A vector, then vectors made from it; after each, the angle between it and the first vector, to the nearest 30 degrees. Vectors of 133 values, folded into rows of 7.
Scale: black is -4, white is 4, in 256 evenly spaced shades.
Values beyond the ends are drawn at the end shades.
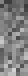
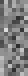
120 degrees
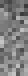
30 degrees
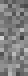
60 degrees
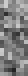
120 degrees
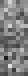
120 degrees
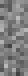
60 degrees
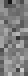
60 degrees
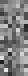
90 degrees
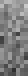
150 degrees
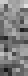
120 degrees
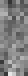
60 degrees
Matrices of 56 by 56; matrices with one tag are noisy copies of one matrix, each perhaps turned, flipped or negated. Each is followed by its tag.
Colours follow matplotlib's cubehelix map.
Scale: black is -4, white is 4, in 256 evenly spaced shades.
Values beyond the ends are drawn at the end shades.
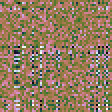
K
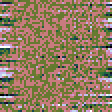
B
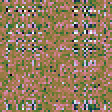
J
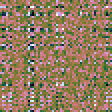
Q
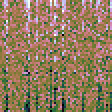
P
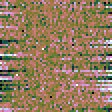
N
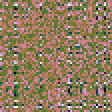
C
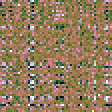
Q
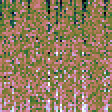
P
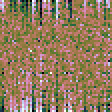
N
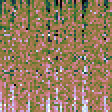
P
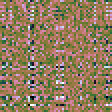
Q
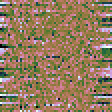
B
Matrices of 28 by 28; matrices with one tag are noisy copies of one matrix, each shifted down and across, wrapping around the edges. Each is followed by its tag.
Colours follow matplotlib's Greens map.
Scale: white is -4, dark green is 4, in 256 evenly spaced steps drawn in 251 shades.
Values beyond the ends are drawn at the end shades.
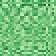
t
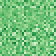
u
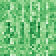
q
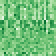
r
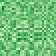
t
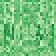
q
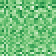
t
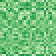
t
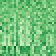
r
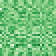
t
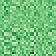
u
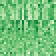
r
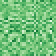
t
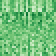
r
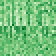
r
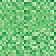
u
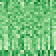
r
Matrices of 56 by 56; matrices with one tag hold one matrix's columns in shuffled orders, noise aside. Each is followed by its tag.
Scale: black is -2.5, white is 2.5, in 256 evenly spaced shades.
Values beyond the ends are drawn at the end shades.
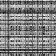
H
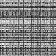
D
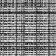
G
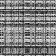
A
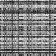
H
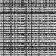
G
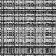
A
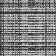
G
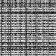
G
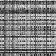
H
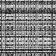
H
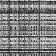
H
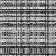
A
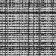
G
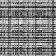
D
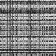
H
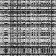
A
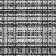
A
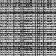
G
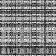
A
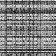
H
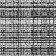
D
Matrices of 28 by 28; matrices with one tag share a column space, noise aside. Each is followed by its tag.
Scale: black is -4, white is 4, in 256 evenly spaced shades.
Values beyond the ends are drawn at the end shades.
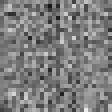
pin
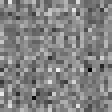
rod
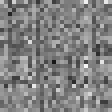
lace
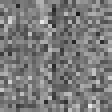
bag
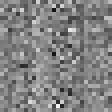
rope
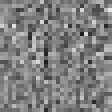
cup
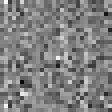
rod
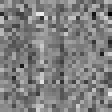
pin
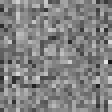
lace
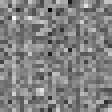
rope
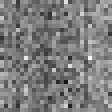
rod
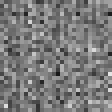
bag
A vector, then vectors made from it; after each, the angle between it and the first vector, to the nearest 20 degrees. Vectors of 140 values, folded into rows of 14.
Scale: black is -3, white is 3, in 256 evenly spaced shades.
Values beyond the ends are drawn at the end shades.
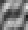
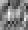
140 degrees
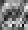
40 degrees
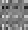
120 degrees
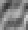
160 degrees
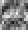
140 degrees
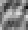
160 degrees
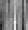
80 degrees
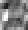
140 degrees
